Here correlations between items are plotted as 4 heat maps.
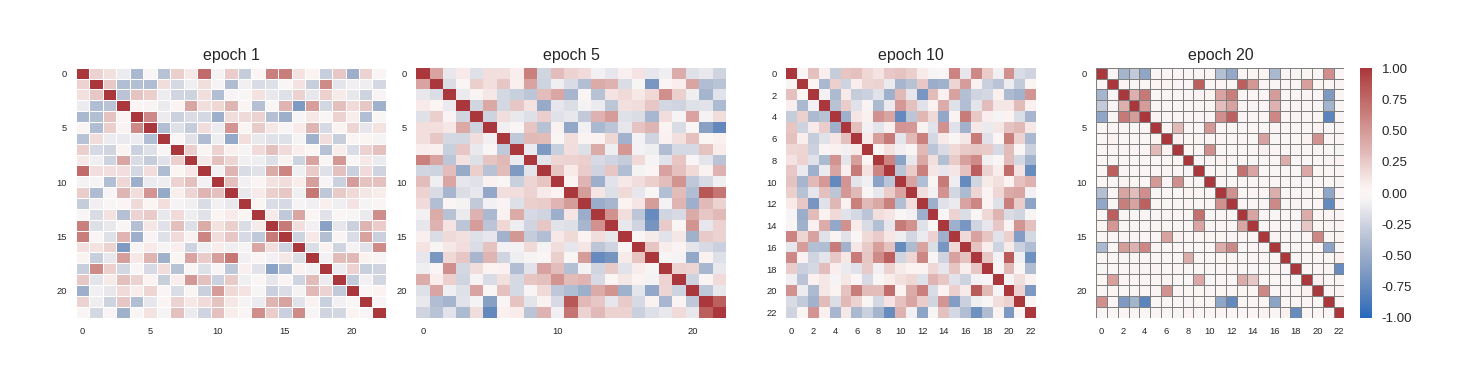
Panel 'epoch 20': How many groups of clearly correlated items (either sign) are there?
6
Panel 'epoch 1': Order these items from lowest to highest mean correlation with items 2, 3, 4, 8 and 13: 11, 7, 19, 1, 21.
1, 21, 7, 11, 19
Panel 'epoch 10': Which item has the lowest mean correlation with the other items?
22
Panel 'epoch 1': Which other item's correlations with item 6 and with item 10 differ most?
17
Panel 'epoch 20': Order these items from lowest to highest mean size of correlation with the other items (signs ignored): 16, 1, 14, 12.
14, 1, 16, 12
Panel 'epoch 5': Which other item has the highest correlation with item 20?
14
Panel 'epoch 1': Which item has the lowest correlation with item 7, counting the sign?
18
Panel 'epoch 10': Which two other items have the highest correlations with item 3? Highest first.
10, 14
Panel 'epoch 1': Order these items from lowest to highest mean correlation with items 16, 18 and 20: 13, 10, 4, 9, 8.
9, 8, 4, 13, 10
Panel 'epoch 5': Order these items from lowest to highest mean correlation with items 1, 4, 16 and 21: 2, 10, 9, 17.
17, 2, 10, 9
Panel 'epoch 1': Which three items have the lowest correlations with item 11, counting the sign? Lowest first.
6, 1, 18
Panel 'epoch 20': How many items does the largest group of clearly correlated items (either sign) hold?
8
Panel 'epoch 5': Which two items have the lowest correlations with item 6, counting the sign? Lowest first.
15, 7
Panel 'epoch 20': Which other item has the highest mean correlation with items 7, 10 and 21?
5
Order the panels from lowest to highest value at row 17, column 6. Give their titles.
epoch 1, epoch 5, epoch 20, epoch 10
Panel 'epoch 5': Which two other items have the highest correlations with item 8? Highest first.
0, 1
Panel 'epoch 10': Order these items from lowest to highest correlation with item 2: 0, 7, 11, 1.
7, 11, 1, 0
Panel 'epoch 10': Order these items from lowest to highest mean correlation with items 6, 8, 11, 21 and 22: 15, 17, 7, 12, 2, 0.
15, 2, 7, 0, 17, 12
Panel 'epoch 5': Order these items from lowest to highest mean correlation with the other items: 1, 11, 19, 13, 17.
17, 13, 1, 11, 19
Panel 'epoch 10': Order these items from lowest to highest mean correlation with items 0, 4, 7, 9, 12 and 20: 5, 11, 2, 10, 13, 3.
2, 10, 13, 3, 5, 11
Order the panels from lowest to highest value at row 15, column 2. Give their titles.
epoch 1, epoch 20, epoch 5, epoch 10
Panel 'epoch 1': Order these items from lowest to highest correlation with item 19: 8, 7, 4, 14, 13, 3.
14, 13, 7, 4, 3, 8
